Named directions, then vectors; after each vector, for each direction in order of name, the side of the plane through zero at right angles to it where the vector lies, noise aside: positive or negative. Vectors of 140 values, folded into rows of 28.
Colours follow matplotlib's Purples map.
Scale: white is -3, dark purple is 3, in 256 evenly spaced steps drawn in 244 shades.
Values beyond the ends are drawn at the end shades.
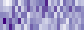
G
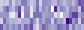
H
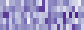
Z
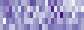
negative, negative, positive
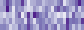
negative, positive, negative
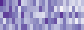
negative, negative, positive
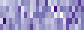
positive, positive, negative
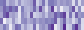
negative, negative, positive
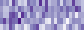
positive, negative, negative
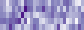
positive, negative, positive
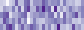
positive, positive, positive
